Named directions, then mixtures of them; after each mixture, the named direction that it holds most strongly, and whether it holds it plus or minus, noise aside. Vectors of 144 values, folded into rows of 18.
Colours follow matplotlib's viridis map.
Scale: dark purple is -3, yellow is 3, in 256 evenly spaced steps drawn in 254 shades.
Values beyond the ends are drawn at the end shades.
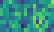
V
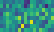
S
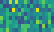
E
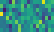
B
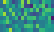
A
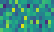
E, plus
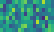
V, minus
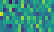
B, plus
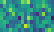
S, minus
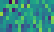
B, plus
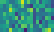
V, minus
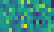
A, plus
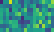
V, plus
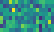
E, plus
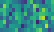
V, plus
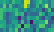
S, minus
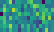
B, minus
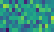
E, minus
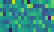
A, minus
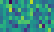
E, minus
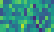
V, minus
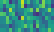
A, plus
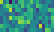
E, minus
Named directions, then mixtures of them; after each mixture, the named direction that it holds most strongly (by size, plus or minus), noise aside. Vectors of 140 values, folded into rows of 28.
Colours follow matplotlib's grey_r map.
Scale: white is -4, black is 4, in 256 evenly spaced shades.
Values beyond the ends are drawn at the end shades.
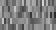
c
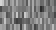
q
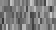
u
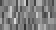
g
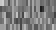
q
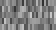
c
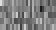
q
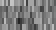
q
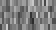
u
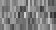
c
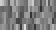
q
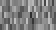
c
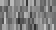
q
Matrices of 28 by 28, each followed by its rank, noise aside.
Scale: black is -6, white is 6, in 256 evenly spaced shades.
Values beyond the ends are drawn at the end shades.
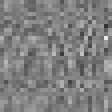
three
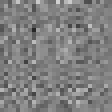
four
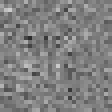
six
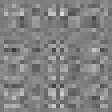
two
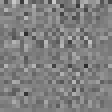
four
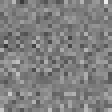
six
